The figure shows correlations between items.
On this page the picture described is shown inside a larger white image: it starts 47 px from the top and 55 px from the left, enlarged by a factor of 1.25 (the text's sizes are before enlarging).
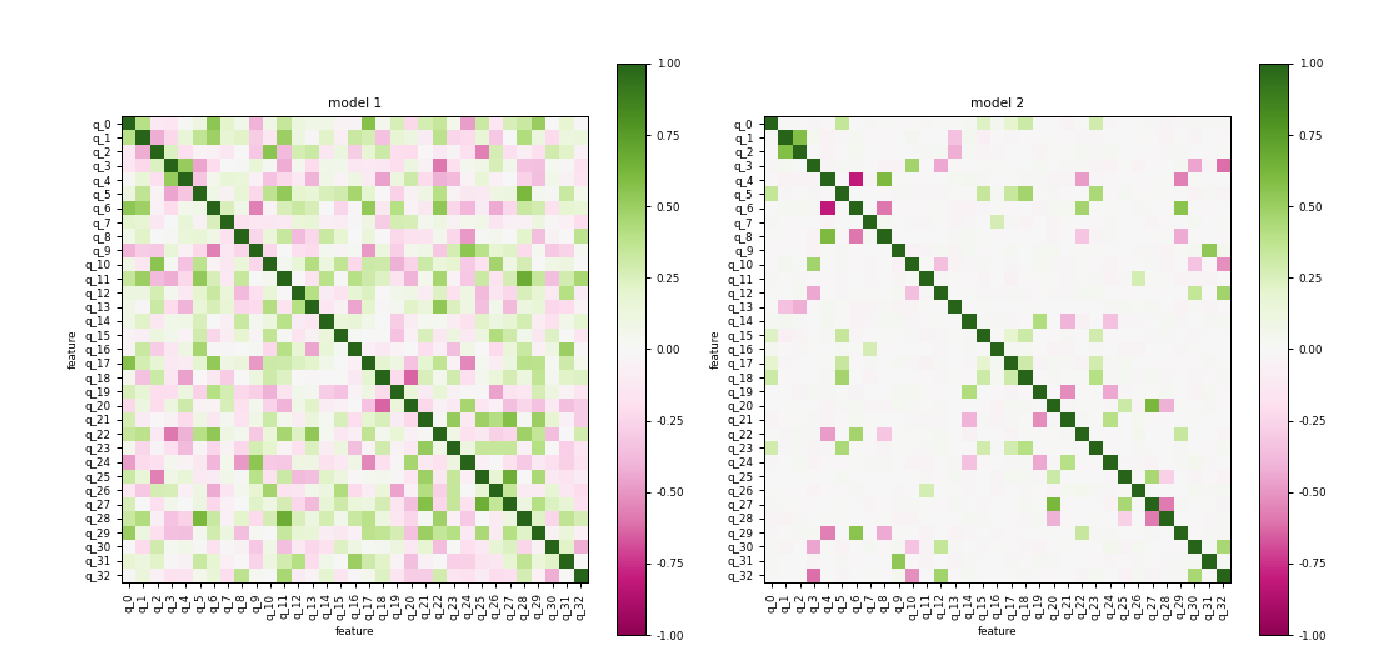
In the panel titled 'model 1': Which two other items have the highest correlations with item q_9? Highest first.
q_24, q_25
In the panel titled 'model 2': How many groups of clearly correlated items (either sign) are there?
9
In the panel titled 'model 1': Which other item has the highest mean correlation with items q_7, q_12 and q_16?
q_31
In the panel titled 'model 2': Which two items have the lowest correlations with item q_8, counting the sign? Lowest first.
q_6, q_29
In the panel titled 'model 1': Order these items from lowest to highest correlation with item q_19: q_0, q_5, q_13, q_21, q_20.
q_5, q_21, q_13, q_20, q_0
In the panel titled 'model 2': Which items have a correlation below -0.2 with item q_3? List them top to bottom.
q_12, q_30, q_32
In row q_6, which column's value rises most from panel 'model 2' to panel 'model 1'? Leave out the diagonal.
q_4
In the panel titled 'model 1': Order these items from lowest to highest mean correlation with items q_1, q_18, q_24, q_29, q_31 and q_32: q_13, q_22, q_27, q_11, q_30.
q_30, q_13, q_27, q_22, q_11
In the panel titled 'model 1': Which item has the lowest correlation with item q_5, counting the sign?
q_3
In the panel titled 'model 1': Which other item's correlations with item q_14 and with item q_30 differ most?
q_11
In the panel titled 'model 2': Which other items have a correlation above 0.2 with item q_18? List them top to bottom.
q_0, q_5, q_15, q_17, q_23
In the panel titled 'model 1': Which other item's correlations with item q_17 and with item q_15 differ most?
q_6
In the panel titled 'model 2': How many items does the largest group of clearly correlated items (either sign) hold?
6
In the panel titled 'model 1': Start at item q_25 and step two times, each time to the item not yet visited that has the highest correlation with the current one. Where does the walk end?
q_21
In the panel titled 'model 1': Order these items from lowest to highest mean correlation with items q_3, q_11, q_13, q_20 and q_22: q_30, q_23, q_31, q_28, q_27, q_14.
q_30, q_27, q_31, q_23, q_14, q_28
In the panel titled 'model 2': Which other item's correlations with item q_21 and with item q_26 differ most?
q_19
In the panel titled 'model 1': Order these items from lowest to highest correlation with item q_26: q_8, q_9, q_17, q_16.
q_16, q_17, q_8, q_9
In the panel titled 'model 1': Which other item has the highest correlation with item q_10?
q_2
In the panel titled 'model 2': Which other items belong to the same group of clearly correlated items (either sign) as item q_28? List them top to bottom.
q_20, q_25, q_27
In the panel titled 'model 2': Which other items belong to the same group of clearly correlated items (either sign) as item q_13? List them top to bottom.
q_1, q_2
